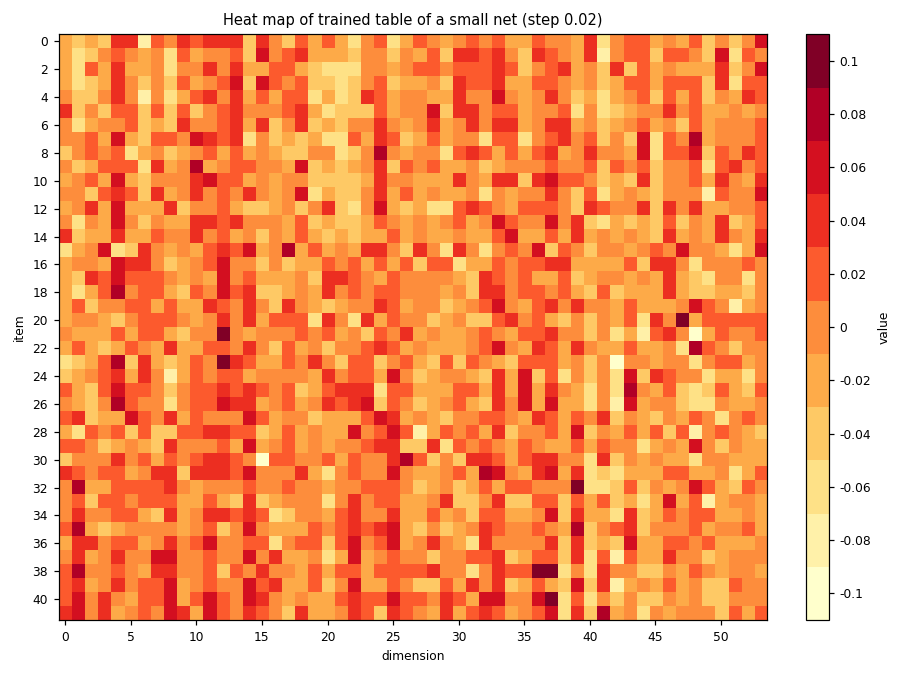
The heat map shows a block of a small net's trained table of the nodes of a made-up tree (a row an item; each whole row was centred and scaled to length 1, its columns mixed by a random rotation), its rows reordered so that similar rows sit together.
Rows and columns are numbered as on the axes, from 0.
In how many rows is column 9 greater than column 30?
12
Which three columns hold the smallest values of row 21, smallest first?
48, 44, 42
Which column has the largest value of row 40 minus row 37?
37
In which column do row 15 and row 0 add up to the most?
53
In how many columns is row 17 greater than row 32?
21
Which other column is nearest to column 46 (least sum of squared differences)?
7
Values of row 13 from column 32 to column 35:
0 0.06 0.02 0
